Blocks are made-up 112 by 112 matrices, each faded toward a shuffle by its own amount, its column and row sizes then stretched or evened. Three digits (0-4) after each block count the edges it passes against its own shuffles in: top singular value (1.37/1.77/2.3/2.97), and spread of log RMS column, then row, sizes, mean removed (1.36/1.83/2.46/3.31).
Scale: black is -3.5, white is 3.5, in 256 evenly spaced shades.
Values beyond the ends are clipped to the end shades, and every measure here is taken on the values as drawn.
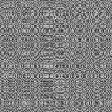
4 0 4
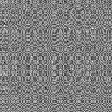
4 1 2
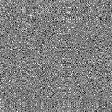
3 0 2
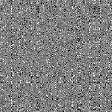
3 3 1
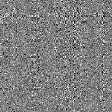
3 3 2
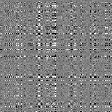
4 4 4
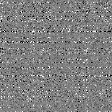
1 2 4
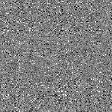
2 2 3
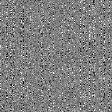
1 4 0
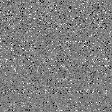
0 1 3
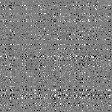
3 3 4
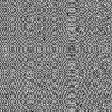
4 1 0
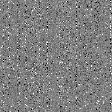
1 3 0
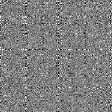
3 3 3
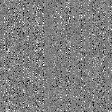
0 4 0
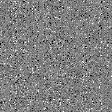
0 3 1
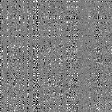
3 4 3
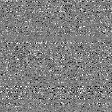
2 1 4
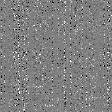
0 4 2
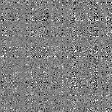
1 4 4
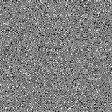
3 0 1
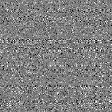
3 1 3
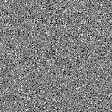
2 0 0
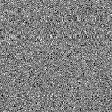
3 0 1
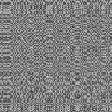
4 0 2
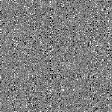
2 3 1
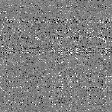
2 2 3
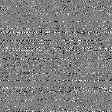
2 1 4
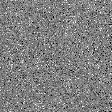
0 1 1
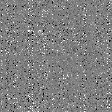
0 3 2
